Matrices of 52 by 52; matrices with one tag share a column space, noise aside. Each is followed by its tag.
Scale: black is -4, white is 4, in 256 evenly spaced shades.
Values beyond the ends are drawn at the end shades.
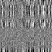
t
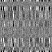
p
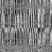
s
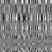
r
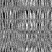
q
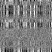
t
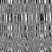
r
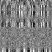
t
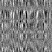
q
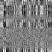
t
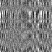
q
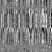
s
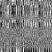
t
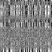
t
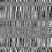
p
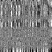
t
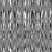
q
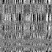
r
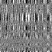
r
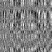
q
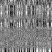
t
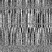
s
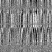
s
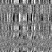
r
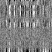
t
